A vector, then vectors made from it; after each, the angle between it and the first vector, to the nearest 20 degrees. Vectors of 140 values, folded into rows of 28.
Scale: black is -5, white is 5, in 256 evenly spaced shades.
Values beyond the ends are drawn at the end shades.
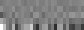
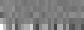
20 degrees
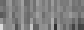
40 degrees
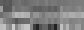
60 degrees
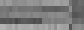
80 degrees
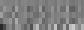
140 degrees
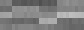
80 degrees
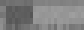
80 degrees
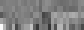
40 degrees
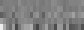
20 degrees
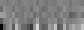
160 degrees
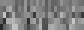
120 degrees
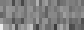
40 degrees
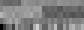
140 degrees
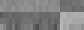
80 degrees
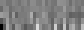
140 degrees
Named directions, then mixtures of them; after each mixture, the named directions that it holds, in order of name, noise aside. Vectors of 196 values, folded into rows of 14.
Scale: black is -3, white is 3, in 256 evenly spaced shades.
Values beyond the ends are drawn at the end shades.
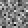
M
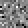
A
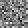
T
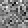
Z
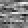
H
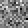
A, Z.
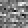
H, M.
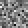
A, M.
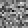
H, T.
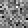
A, Z.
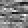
H.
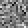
A, Z.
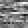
H.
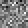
Z.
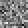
A, T.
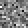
A, M.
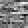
H.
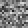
H, T.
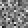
M.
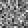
A, M.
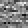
H, Z.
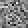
M, Z.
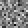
M.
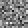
T.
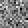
A, Z.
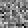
A, T.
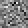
M, Z.
